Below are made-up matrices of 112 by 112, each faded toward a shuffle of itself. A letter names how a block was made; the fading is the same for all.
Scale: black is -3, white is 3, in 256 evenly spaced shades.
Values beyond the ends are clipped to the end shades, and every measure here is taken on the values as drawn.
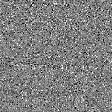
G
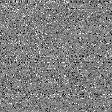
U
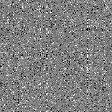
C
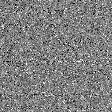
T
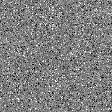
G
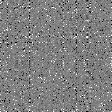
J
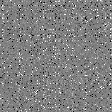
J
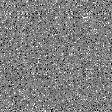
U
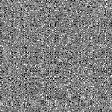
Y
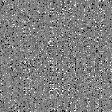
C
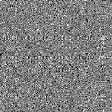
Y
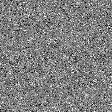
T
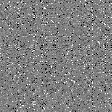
J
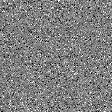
G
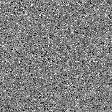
T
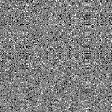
Y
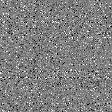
U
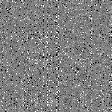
C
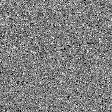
T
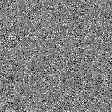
G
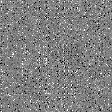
C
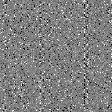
C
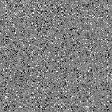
C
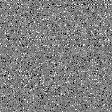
U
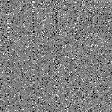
C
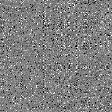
C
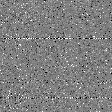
U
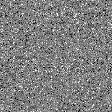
G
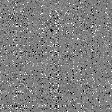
J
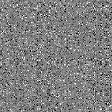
C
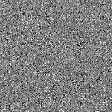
G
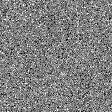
T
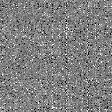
C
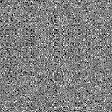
Y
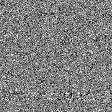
T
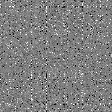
J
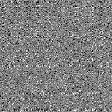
Y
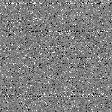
U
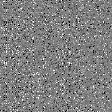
C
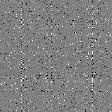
J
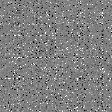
J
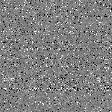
U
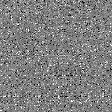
U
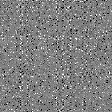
J
